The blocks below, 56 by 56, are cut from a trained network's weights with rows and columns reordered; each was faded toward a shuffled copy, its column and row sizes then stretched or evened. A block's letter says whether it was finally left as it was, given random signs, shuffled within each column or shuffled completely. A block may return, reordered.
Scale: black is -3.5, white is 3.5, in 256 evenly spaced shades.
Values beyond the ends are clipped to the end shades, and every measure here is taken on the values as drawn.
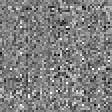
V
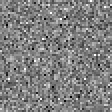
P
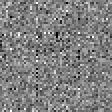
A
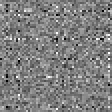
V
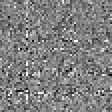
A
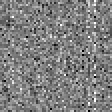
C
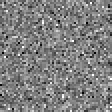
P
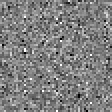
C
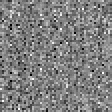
C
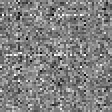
A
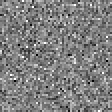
P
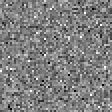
P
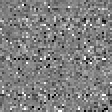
V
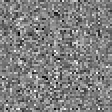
V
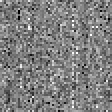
C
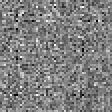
V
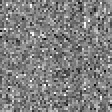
C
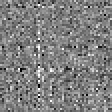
V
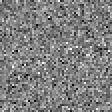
P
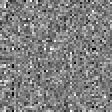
V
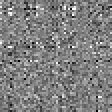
V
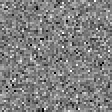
P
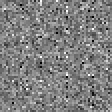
C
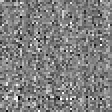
V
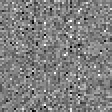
C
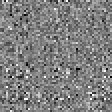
V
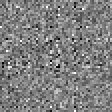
A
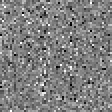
C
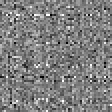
V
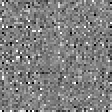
V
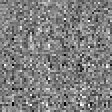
V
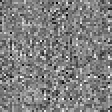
V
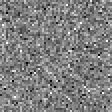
P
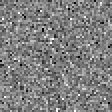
P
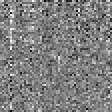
V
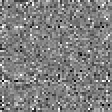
V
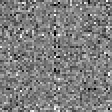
A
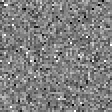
P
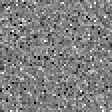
P
